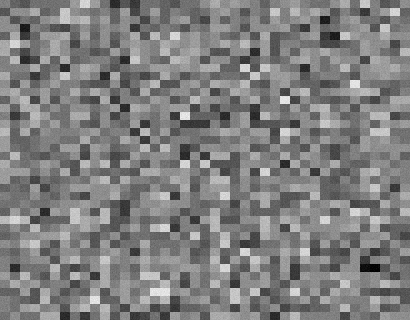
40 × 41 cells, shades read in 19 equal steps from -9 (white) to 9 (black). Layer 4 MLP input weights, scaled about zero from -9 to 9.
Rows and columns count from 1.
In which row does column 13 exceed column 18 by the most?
8
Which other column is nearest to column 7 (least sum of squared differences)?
31
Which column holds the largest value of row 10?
11
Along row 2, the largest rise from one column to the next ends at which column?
41
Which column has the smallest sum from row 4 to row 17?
39
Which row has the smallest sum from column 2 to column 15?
33
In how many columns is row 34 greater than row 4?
17
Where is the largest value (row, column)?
34, 38
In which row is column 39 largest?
37
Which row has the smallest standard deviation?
18
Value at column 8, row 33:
-4
